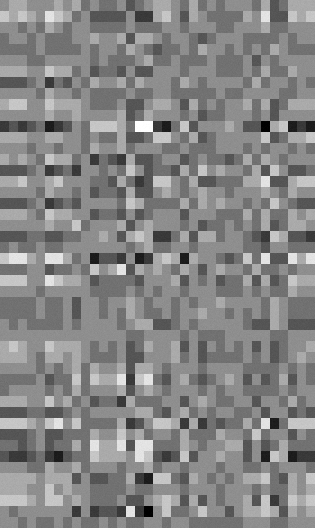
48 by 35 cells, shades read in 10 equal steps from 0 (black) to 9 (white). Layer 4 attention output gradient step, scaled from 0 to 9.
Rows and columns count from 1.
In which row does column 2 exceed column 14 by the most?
24
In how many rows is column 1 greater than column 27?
21
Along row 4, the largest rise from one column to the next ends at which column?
16
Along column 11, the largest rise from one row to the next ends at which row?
25
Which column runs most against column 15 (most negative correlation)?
9
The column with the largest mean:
6
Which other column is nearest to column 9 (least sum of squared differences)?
20
